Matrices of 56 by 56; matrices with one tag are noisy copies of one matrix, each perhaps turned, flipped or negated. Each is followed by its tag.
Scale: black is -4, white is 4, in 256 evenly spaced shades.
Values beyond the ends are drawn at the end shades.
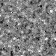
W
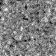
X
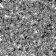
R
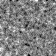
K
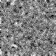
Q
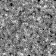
W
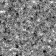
W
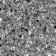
K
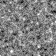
W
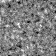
X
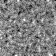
R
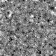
Q
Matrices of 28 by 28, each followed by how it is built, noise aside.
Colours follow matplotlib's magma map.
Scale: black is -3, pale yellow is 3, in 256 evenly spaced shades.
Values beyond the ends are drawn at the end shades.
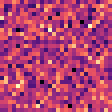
noise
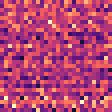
repeating columns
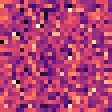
repeating rows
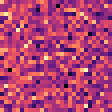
repeating rows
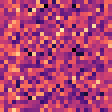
repeating rows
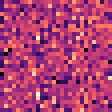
repeating rows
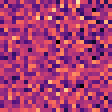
repeating rows
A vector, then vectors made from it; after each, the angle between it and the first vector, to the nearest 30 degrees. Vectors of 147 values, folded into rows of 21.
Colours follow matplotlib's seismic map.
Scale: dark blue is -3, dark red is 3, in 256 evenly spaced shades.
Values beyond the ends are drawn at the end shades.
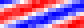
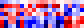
60 degrees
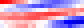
120 degrees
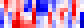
120 degrees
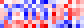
120 degrees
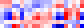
120 degrees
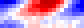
60 degrees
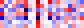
90 degrees
